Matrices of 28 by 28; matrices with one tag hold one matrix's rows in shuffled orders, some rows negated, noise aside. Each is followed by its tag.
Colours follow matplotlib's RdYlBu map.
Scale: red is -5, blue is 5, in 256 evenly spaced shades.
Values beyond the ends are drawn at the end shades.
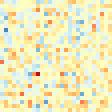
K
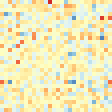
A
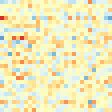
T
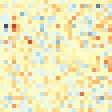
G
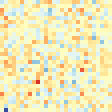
K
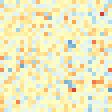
A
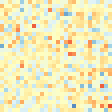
A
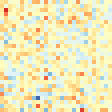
K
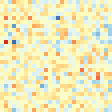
G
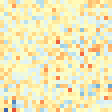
G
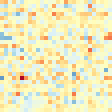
T
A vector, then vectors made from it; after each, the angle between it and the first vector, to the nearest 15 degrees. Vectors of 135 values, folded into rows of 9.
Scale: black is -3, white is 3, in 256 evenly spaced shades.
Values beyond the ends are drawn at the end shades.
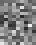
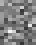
75 degrees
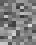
30 degrees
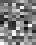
15 degrees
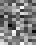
30 degrees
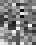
30 degrees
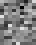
120 degrees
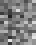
75 degrees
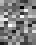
150 degrees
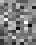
150 degrees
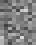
90 degrees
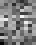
150 degrees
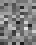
150 degrees
